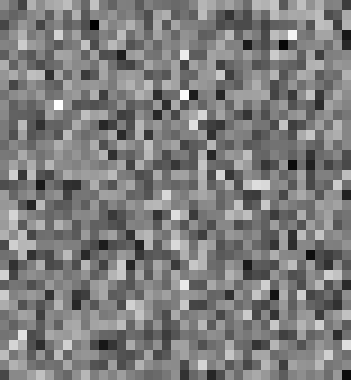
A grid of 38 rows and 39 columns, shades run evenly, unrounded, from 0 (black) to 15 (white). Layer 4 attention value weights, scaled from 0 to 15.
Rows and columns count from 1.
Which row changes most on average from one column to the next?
27
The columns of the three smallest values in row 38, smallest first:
39, 24, 21
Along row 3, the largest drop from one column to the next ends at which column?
38
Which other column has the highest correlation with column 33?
31
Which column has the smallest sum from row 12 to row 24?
33
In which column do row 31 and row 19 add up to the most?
15
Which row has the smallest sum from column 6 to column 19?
25
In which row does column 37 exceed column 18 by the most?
36
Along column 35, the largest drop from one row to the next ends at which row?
26
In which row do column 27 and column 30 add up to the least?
3
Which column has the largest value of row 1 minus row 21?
4
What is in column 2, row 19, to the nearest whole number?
5
